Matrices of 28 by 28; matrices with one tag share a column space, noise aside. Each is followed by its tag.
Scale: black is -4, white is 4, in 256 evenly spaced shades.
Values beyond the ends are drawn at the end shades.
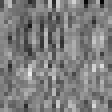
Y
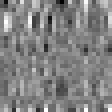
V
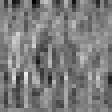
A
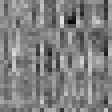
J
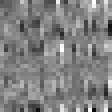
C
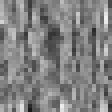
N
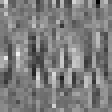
A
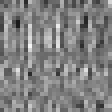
Y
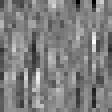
A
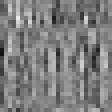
J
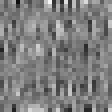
C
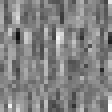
N
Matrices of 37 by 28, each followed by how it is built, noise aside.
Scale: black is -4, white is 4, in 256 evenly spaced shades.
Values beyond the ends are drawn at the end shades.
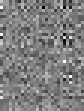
low rank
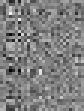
low rank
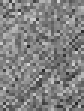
Hankel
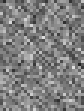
Toeplitz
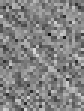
Toeplitz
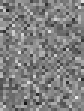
Toeplitz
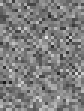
Toeplitz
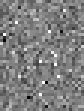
sparse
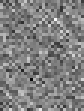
Toeplitz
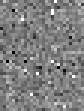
sparse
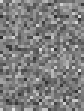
repeating rows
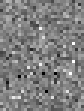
sparse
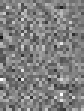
low rank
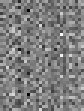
repeating rows
